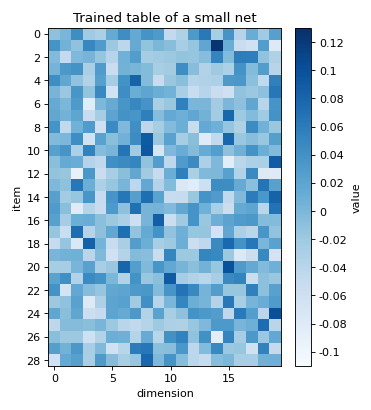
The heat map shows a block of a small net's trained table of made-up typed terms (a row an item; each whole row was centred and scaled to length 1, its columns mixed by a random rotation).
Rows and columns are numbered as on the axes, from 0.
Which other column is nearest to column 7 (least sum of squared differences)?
0
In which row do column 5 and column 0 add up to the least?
18
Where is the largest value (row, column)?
1, 14
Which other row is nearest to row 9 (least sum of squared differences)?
7
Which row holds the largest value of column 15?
20
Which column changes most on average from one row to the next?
15
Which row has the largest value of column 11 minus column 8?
12
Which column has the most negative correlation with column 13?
4
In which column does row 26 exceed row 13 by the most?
11
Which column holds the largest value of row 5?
19
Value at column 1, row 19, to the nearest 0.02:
0
